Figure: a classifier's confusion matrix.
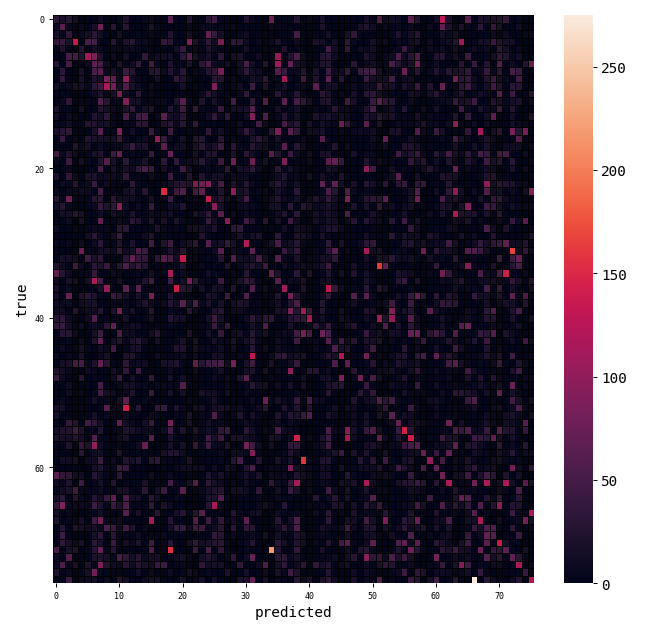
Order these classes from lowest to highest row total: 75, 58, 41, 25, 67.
58, 41, 25, 75, 67
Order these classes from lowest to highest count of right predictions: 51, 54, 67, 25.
51, 54, 25, 67
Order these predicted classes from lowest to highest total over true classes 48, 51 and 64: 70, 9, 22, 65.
22, 70, 9, 65
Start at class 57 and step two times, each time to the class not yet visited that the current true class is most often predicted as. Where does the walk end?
35
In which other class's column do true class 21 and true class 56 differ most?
38
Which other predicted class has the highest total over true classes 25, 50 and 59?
39
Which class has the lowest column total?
48
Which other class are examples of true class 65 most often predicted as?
25
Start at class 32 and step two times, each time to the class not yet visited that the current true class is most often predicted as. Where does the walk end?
49
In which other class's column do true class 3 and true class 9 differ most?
8
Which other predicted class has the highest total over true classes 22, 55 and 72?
68
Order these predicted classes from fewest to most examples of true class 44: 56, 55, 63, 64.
56, 64, 55, 63
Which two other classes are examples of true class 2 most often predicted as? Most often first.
24, 38
